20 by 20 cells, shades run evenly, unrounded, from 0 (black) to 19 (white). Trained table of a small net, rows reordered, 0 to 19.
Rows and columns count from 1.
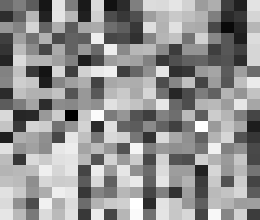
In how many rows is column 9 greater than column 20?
13
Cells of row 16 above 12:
11
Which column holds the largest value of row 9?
12
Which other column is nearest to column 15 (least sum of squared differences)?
14
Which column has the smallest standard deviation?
15
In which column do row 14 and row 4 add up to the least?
10
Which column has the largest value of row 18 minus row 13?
1
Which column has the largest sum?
5
